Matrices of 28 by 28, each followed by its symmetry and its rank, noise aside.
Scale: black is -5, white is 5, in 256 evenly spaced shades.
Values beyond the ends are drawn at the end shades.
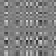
no symmetry, rank one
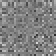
symmetric, rank three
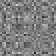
antisymmetric, rank two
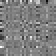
antisymmetric, rank two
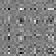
no symmetry, rank two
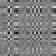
no symmetry, rank one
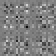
symmetric, rank two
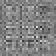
no symmetry, rank two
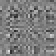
no symmetry, rank three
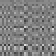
no symmetry, rank one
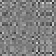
no symmetry, rank two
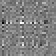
no symmetry, rank three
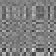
no symmetry, rank one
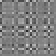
symmetric, rank one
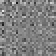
no symmetry, rank three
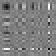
symmetric, rank one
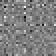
no symmetry, rank three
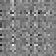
no symmetry, rank three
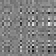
no symmetry, rank one
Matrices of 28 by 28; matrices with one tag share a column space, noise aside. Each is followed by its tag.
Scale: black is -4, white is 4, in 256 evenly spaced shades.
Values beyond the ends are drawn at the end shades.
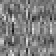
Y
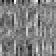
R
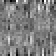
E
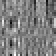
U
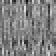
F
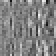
R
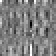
R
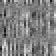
R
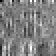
R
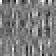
R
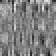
E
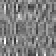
Y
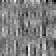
R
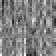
U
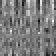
U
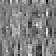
R
